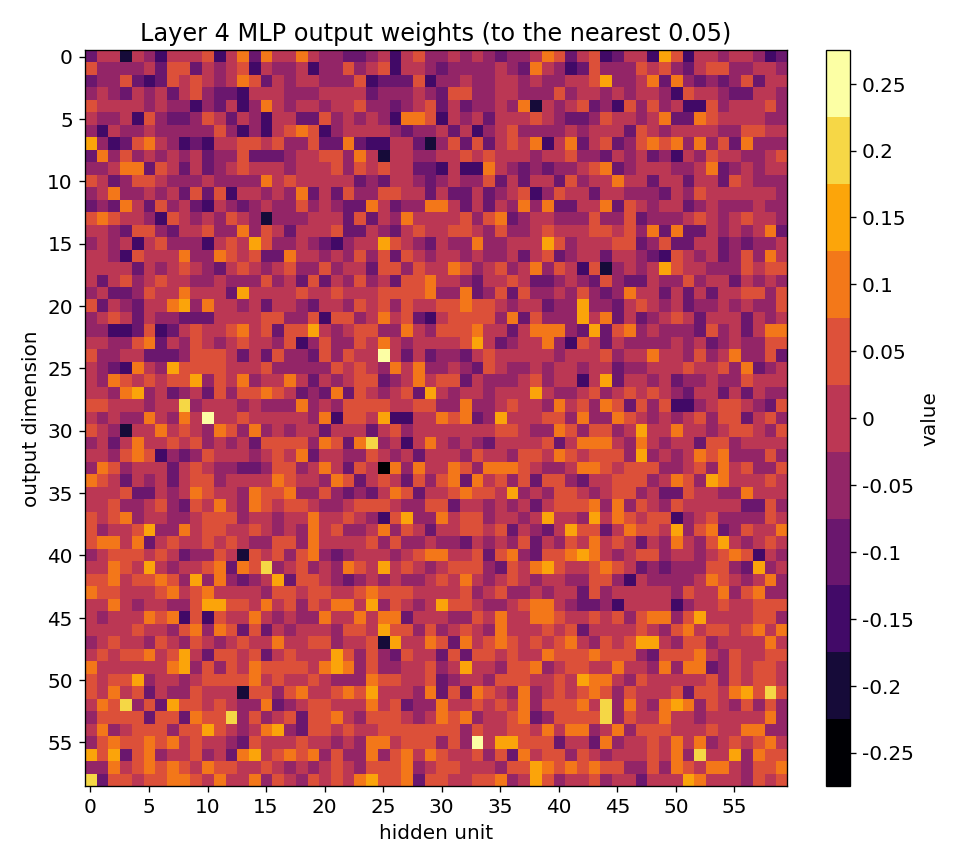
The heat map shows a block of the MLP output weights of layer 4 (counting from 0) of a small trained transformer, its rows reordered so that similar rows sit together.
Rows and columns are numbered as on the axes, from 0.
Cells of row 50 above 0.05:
6
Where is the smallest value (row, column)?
33, 25
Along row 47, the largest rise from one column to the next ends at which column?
26
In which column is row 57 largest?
38
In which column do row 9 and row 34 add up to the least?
32
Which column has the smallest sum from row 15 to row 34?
3
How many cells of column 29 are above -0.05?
38
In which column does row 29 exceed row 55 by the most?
10
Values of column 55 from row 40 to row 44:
0.1 -0.05 0 -0.05 0
